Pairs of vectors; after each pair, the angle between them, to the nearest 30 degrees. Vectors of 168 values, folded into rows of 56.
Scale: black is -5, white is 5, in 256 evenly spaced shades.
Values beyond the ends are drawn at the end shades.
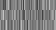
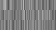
150 degrees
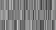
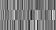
90 degrees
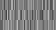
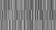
60 degrees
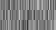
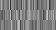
120 degrees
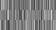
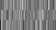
120 degrees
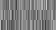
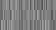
150 degrees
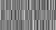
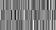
30 degrees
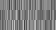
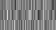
60 degrees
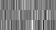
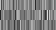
60 degrees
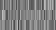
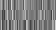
120 degrees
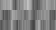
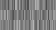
120 degrees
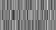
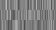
60 degrees
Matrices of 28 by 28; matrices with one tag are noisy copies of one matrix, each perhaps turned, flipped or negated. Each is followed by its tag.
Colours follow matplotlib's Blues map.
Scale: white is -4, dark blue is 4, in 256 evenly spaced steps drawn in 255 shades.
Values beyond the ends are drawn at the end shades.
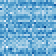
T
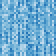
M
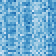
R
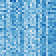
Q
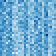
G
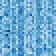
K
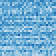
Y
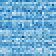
M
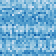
R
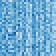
Y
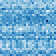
R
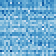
Q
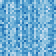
T
